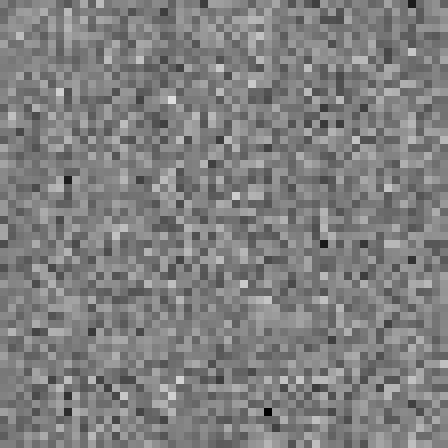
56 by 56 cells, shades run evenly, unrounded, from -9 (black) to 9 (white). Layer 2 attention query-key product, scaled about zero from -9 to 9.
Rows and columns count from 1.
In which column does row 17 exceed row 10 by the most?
43
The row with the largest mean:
36
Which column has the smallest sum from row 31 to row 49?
16
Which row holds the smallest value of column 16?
48
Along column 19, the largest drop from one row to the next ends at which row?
37
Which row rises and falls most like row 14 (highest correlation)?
10
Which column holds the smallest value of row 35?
46
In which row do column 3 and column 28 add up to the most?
5
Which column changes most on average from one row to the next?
41
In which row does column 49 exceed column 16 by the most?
31
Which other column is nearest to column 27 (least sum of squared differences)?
17
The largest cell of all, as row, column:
13, 22
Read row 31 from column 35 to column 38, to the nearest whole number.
0 -3 2 0
